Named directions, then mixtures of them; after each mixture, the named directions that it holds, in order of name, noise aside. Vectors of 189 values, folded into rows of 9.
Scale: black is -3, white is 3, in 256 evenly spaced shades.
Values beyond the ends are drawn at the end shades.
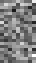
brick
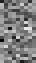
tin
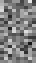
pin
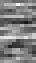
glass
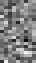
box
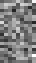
brick.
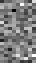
brick, tin.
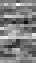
glass.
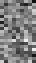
box, brick.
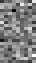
brick, tin.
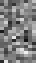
box.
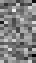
brick.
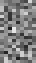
box, pin.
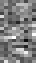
box, glass.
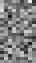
pin.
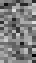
brick.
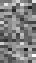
brick.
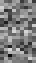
glass, pin.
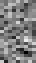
box.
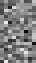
box, pin.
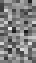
pin.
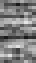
glass.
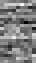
brick, glass.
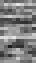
glass.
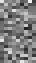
pin, tin.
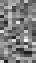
box.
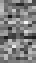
glass, pin.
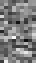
box, glass.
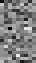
tin.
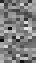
tin.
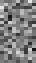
brick, pin.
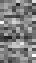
brick, glass.
